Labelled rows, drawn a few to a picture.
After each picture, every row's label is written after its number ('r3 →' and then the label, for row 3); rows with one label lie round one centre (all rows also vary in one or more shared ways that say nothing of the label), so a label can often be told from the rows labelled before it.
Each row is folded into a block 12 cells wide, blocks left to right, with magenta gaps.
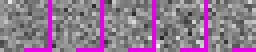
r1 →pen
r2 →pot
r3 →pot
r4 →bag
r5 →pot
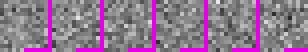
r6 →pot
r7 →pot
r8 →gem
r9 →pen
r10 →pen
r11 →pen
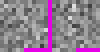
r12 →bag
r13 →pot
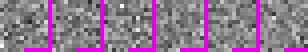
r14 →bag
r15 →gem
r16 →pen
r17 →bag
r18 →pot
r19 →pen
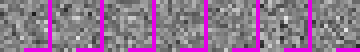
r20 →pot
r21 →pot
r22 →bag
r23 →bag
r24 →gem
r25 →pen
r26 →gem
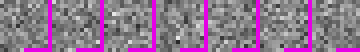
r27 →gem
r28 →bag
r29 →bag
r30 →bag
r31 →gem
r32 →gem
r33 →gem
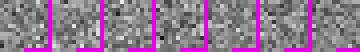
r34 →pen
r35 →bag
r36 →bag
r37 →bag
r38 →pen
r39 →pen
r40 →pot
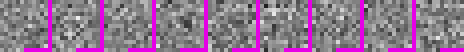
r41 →gem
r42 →bag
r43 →bag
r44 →bag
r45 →bag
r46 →gem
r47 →bag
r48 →pot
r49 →bag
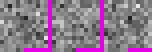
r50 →pen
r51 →pen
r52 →bag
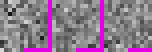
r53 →pen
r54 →gem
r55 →gem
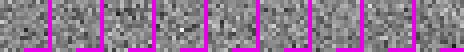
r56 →pen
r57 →pen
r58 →pen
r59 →bag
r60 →bag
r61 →pen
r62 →gem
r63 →bag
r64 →gem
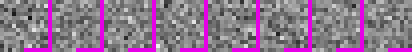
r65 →pen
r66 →gem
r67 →bag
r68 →bag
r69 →bag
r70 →gem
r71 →pot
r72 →gem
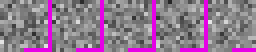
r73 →bag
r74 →pen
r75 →gem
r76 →bag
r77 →pot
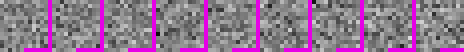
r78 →pen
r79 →gem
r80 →bag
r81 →bag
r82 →pot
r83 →pen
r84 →pot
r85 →bag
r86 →pen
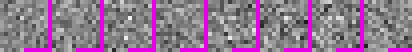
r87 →gem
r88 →gem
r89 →pot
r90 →bag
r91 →pot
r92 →bag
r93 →pot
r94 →pen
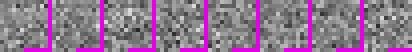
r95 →gem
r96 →gem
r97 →pot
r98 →bag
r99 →gem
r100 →bag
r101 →pot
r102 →pot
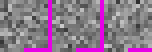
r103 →gem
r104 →pen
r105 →bag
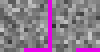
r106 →gem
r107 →bag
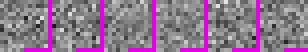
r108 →pot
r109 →bag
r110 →bag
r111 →bag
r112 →gem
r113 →pot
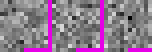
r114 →bag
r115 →pot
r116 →pen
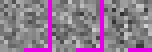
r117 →bag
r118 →bag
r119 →gem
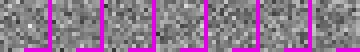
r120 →gem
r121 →pen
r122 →pen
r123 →bag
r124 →bag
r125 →pen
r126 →gem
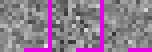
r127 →pot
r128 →bag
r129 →bag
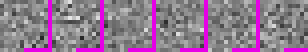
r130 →pen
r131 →gem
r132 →bag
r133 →gem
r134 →bag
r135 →pen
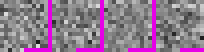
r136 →pot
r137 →bag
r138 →gem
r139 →bag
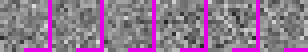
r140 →bag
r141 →bag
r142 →gem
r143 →gem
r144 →bag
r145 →pot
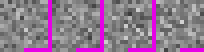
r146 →bag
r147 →pot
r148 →bag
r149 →pen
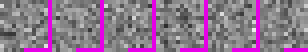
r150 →bag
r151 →gem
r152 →gem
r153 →bag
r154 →pot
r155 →pen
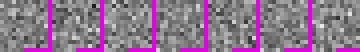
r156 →gem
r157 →pot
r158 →pen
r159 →bag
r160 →pen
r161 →bag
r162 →pen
